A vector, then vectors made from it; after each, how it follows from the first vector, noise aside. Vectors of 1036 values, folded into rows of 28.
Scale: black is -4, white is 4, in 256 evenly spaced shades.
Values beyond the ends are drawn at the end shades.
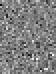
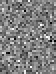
wrapped around, negated.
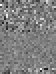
negated, partly zeroed.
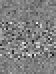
negated, partly zeroed.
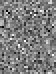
wrapped around, negated.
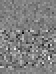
reversed, negated, partly zeroed.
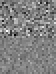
wrapped around, negated, partly zeroed.
